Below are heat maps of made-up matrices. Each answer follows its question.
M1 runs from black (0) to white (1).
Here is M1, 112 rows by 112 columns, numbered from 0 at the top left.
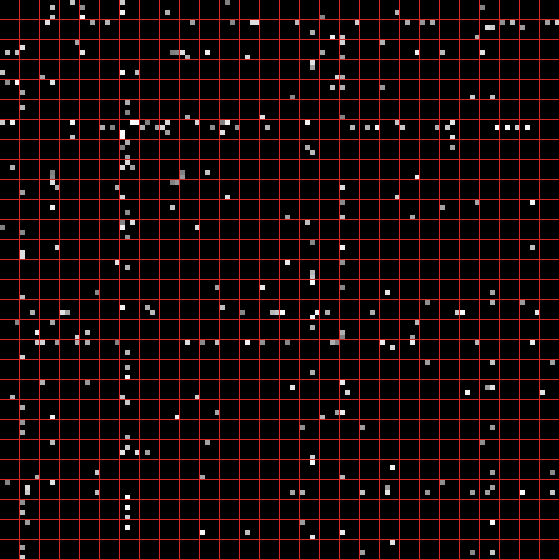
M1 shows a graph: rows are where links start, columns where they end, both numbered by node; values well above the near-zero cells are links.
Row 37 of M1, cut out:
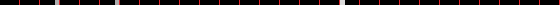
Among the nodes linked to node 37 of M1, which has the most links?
node 68
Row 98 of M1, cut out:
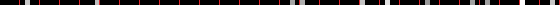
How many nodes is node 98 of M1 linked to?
11
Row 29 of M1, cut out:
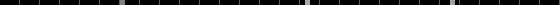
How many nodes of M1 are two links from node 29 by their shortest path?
10
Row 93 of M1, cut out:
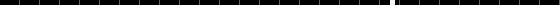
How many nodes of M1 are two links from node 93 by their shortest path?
2
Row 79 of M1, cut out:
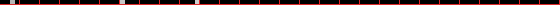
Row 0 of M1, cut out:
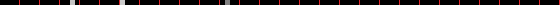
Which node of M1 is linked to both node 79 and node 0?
node 24
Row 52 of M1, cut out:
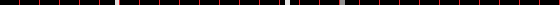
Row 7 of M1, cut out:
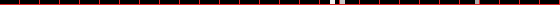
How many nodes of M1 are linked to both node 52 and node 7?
1
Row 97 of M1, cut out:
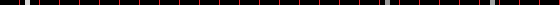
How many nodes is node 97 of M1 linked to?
3
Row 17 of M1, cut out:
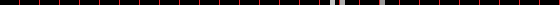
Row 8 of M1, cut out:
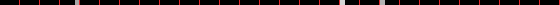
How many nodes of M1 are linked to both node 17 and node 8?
2
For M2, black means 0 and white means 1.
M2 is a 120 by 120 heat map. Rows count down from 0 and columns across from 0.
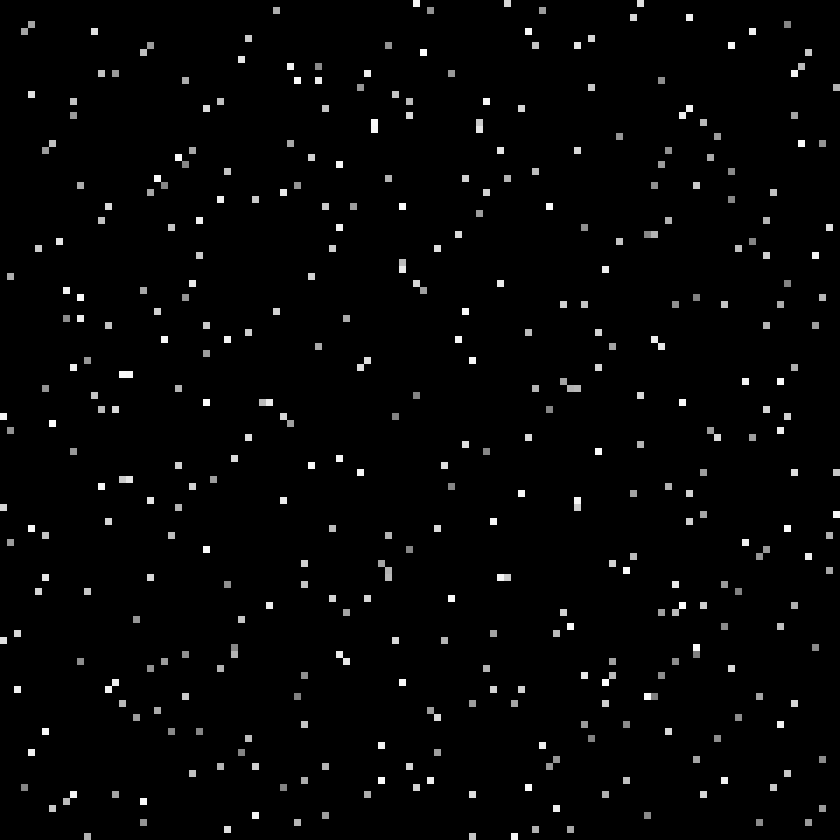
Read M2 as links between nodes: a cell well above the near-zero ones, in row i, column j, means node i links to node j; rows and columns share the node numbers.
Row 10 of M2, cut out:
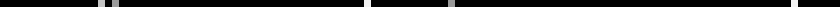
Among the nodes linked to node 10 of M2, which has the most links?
node 113
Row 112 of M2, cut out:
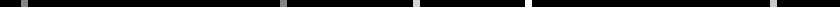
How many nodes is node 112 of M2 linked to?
5
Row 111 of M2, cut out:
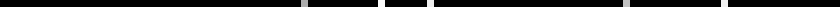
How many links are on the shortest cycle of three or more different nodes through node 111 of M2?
3
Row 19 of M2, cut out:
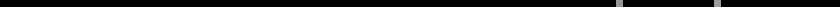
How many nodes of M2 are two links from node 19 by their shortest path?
3
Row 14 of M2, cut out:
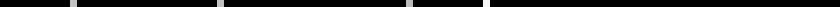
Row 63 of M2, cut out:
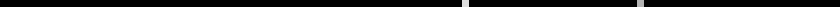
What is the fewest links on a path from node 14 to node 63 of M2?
7
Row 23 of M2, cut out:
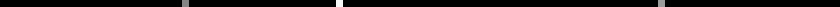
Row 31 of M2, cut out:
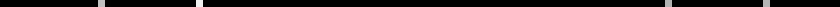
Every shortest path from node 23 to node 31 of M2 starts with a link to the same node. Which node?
node 48
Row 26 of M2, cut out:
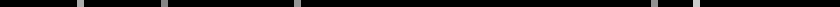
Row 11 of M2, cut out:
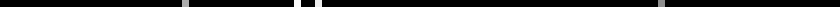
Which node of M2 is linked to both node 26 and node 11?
node 42
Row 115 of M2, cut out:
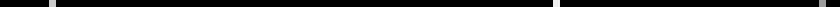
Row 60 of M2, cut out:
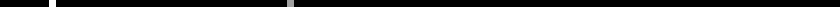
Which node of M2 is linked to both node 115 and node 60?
node 7
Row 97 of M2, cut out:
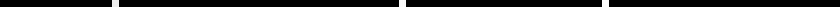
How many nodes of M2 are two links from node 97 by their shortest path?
7
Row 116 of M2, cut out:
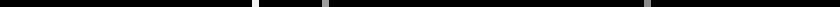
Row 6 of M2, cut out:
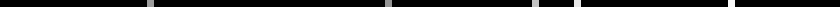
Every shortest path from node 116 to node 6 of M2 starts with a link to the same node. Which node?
node 36
